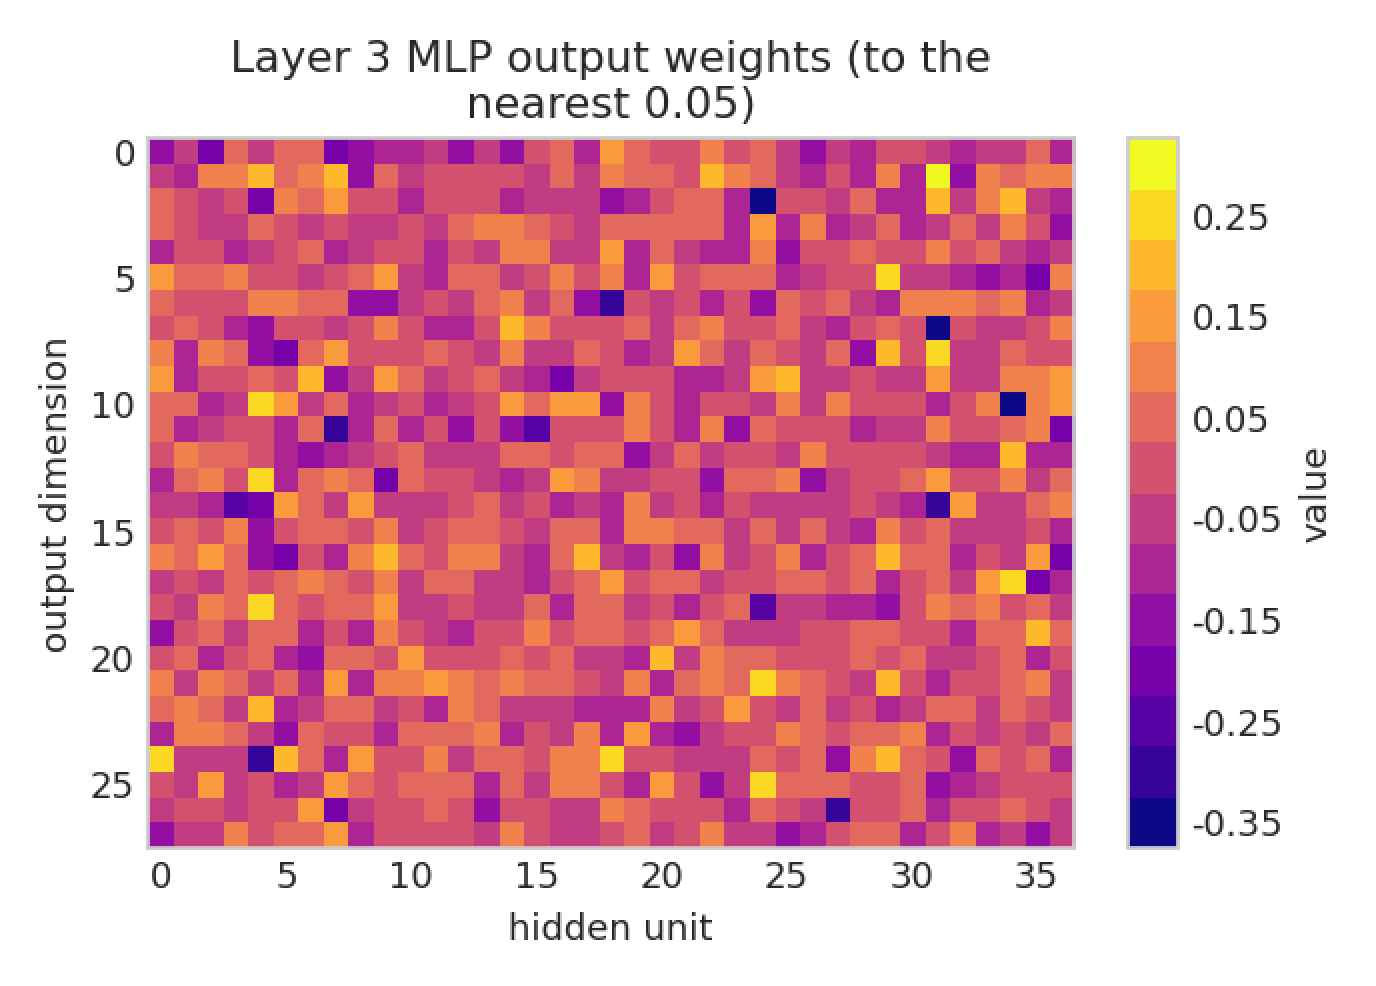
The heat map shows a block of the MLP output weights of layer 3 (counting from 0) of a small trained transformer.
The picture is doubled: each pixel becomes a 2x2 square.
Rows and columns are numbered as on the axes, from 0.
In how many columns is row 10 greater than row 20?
15
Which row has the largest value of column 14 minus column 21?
10
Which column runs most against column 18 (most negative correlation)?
32
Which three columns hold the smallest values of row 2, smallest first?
24, 4, 18
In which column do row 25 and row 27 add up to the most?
7
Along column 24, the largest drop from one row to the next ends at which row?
2
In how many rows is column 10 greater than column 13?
9
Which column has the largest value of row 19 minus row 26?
27
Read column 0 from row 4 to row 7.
-0.1 0.15 0.05 0
